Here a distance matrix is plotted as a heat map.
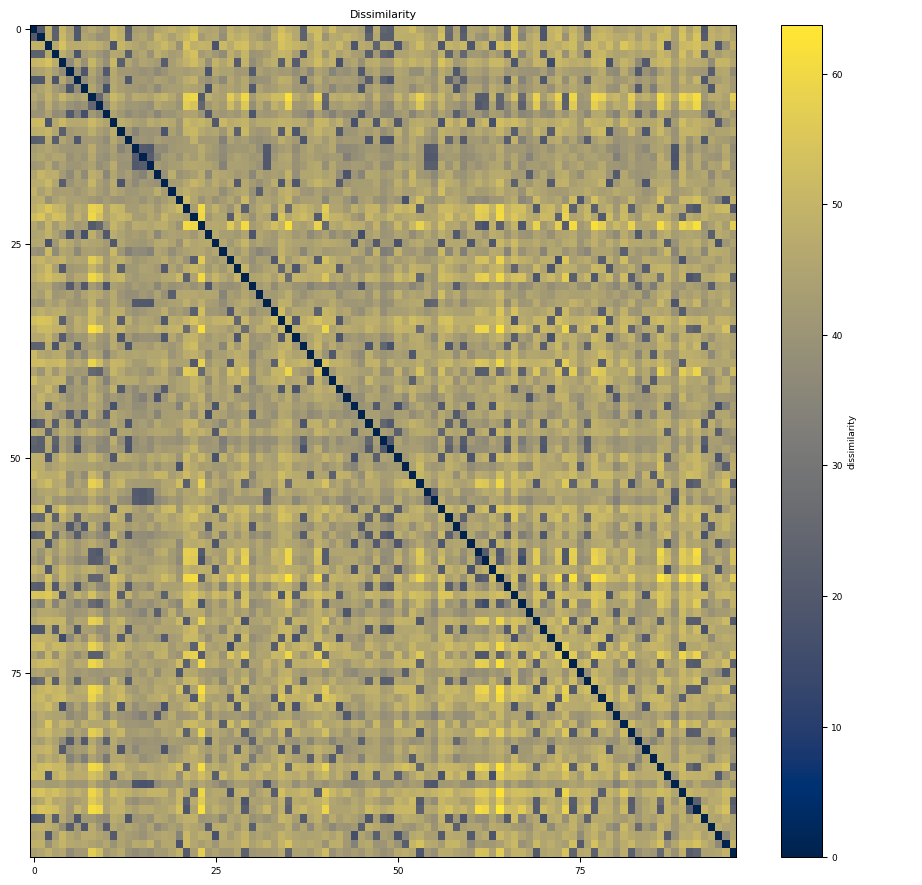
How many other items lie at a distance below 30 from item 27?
6
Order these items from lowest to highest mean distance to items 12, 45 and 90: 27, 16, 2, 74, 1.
74, 16, 27, 1, 2
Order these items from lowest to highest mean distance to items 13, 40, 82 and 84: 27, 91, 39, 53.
53, 91, 27, 39
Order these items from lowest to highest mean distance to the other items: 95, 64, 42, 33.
42, 33, 95, 64
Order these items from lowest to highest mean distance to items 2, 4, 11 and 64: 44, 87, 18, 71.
44, 87, 71, 18
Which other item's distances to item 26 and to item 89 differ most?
81
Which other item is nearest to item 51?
20
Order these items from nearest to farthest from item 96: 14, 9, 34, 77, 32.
77, 14, 32, 34, 9
